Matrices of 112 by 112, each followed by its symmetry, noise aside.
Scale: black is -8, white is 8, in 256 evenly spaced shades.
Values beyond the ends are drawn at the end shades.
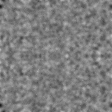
mirrored top to bottom.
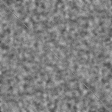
same after a half turn.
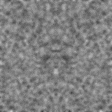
mirrored left to right.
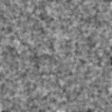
antisymmetric.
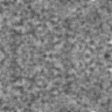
mirrored top to bottom.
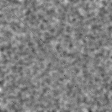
no symmetry.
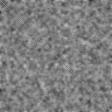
symmetric.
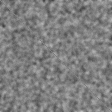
no symmetry.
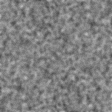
same after a half turn.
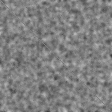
no symmetry.
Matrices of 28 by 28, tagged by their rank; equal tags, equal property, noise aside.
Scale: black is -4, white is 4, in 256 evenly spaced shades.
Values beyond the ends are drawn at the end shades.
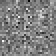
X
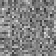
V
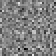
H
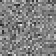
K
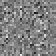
H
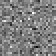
X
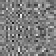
V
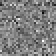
H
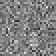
X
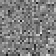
X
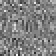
V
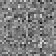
H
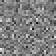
X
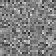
X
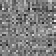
H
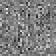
V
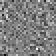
K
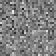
X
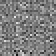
H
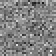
X
